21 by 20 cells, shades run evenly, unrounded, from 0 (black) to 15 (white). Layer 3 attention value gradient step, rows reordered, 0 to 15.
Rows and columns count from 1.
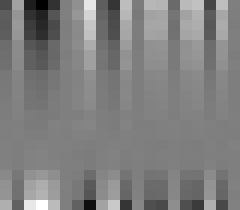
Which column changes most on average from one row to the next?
4
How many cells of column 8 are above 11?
4
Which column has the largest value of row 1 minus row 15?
8
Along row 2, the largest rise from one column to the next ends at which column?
11
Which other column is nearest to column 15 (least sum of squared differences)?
12
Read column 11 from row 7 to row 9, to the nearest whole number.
9 8 8
